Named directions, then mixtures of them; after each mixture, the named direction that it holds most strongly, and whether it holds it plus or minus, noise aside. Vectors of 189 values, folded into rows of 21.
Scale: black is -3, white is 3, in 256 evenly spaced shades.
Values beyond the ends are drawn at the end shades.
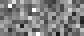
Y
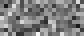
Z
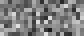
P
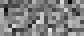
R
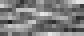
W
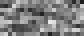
W, minus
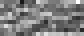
W, plus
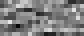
W, minus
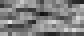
W, minus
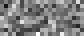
Z, plus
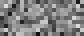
Z, minus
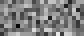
P, minus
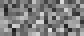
R, plus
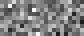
Y, plus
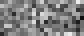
P, minus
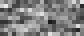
W, plus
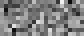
R, plus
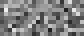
R, minus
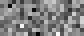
Y, minus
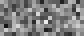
P, plus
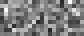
R, minus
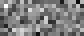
Z, minus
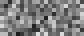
Z, plus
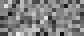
Z, minus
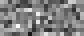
P, plus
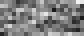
W, plus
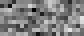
Y, minus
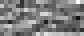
W, plus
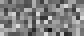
P, plus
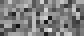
P, minus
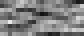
W, minus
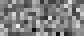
P, plus
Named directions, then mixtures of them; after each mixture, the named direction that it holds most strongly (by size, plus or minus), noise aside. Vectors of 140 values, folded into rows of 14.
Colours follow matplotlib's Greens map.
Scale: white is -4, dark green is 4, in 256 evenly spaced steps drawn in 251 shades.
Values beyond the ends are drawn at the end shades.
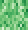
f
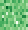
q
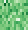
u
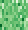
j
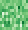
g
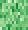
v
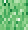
u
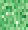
q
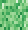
j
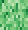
v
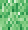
v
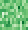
g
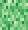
v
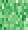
j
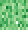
q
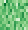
u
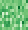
g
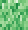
v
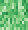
f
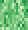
f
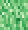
u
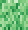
v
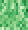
f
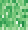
q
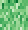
v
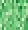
j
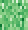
j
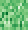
g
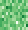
q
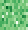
q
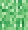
g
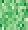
f
